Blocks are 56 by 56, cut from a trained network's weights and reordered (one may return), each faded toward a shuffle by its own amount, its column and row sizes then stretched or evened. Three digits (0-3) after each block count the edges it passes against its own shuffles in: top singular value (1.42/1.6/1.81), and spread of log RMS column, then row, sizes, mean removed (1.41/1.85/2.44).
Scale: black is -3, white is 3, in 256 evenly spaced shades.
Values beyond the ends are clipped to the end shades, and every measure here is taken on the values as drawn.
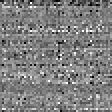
2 2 3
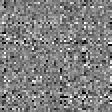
2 2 2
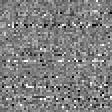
0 0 3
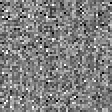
0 1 0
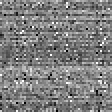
3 2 0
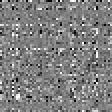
1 3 3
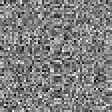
3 0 1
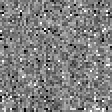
0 0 1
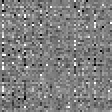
1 3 1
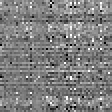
3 3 1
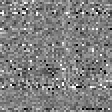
2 1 3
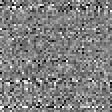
1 0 3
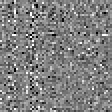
0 2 1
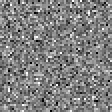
0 0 0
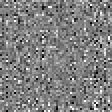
0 3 1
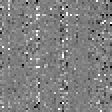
1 3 1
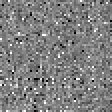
0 0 1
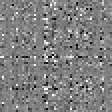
1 3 2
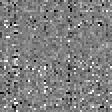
0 2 2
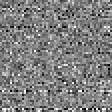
2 0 3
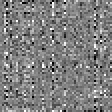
2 3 1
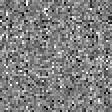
1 1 0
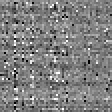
2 3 0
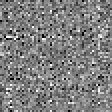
1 2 2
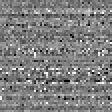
2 0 3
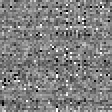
1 2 1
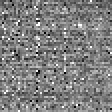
1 2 0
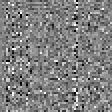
2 3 1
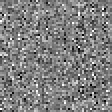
0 3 0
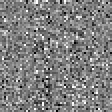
0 2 1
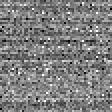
2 0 1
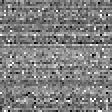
3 0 2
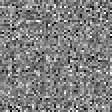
1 2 2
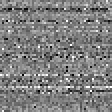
2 0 3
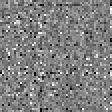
0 2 2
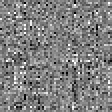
2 3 2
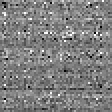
1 2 2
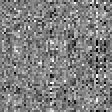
3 3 0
